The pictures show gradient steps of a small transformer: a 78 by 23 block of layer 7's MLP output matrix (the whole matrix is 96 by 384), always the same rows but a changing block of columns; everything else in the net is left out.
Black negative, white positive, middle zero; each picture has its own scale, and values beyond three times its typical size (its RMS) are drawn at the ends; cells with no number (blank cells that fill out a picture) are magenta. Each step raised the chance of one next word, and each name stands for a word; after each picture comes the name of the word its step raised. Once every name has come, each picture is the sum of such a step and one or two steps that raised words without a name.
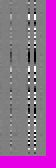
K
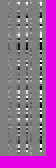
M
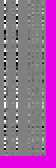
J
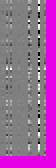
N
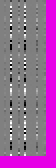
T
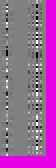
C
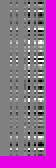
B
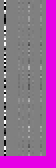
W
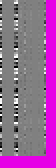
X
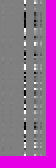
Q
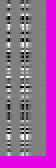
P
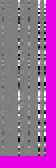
W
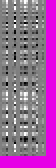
N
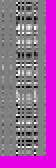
W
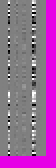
C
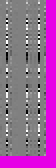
K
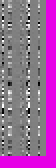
J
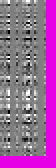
J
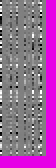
M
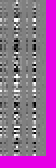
T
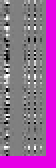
K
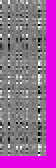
M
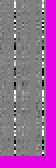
M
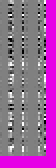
C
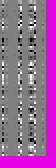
N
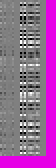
C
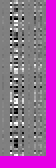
X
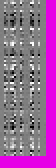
Q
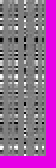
T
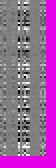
Q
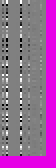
C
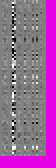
C
